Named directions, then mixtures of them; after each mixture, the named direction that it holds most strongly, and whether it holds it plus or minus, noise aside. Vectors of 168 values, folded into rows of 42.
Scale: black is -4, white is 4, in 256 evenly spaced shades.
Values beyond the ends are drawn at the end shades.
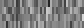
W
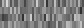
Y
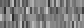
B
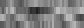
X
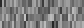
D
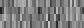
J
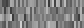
B, plus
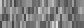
D, minus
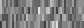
D, minus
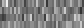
Y, plus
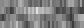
X, minus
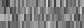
Y, minus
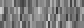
J, minus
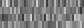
Y, plus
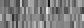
W, plus
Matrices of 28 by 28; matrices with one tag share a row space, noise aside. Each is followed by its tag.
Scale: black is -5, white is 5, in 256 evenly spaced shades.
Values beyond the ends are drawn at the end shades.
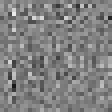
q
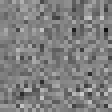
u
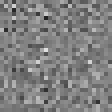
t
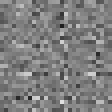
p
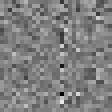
p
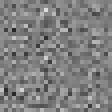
t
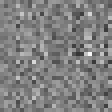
u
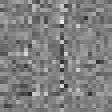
p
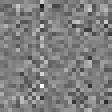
u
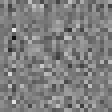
q
